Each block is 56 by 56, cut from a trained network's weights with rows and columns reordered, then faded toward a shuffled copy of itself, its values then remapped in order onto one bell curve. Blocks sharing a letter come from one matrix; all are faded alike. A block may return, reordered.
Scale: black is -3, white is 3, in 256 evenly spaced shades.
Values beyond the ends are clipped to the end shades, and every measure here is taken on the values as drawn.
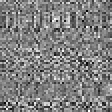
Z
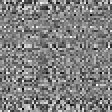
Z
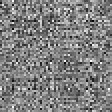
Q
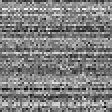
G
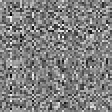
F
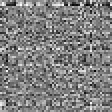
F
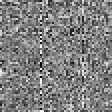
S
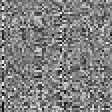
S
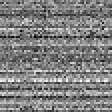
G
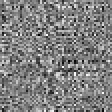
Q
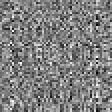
F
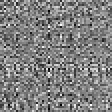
S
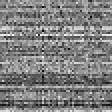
G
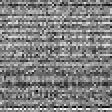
G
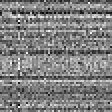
G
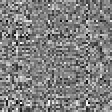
Q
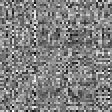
S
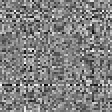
F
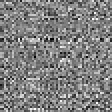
Z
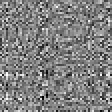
Q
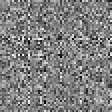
Q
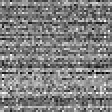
G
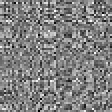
Z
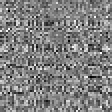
Z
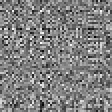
Q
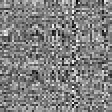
S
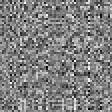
S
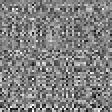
Z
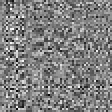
F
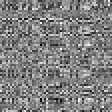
Z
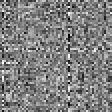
S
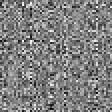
F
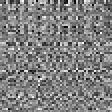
Z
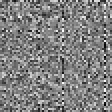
S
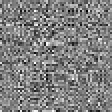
Q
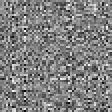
F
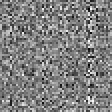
S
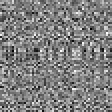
Z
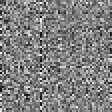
S
